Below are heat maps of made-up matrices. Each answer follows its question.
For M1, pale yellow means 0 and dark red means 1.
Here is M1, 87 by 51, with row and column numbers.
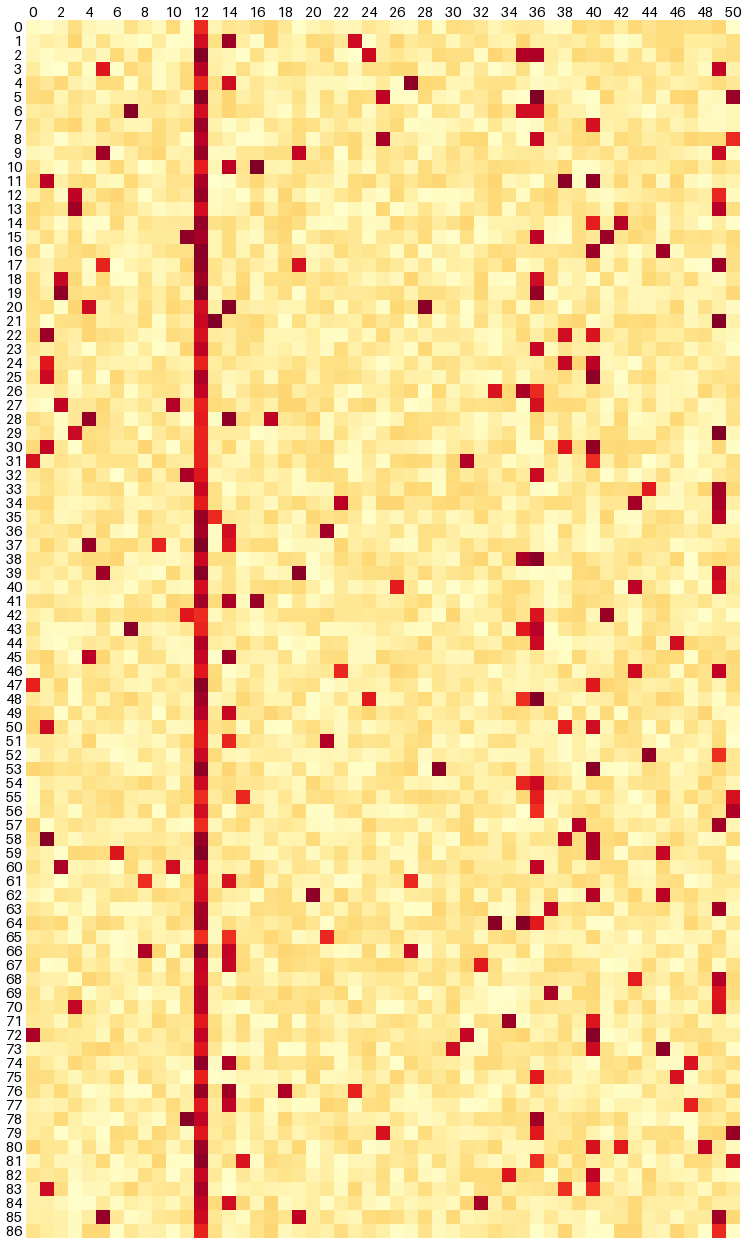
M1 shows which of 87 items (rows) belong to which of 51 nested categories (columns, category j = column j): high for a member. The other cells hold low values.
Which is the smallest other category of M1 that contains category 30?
45
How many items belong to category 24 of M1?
2
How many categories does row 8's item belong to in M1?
4
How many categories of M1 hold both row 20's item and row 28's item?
3
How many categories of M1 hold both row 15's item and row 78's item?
3
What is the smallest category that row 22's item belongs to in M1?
38
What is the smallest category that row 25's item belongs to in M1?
1
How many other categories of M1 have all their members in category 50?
2
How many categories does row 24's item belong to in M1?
4
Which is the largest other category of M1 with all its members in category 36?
35
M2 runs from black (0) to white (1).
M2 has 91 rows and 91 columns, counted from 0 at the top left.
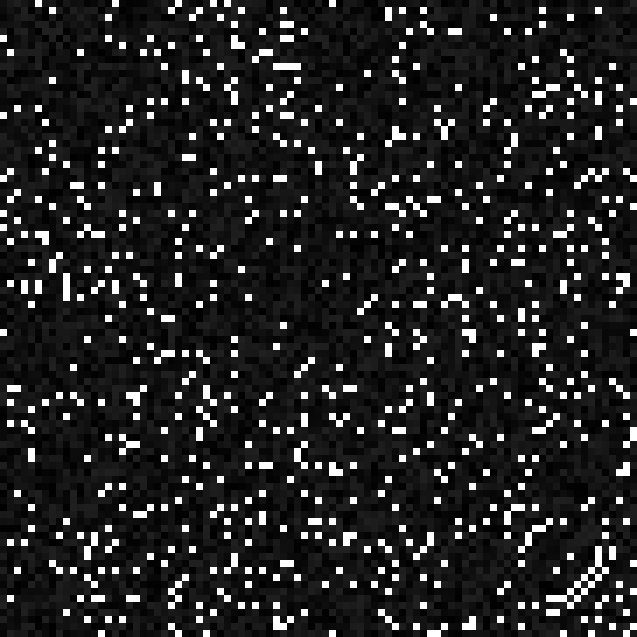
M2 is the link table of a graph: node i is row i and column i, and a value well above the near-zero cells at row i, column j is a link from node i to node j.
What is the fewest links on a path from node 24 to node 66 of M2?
2
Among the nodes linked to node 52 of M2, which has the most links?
node 43
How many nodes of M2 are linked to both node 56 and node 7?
3
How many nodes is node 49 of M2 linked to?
6
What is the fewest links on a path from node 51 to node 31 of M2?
2
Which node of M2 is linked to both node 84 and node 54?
node 81
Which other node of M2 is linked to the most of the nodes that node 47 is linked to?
node 89
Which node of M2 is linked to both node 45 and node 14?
node 23
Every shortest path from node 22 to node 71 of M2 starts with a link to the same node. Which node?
node 26
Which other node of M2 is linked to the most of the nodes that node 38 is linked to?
node 29
